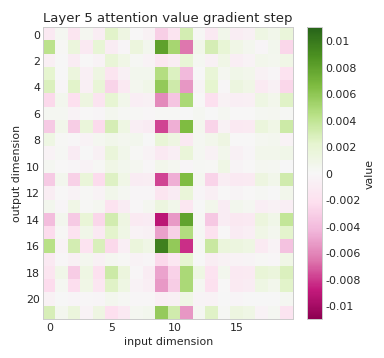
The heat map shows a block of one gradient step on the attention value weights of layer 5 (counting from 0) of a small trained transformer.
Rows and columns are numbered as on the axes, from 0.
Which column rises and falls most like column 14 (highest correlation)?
7
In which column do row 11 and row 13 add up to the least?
9
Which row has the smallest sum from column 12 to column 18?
14
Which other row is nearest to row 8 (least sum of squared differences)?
10
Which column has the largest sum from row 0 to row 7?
5
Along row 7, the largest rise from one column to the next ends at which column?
11
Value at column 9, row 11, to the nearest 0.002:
-0.008
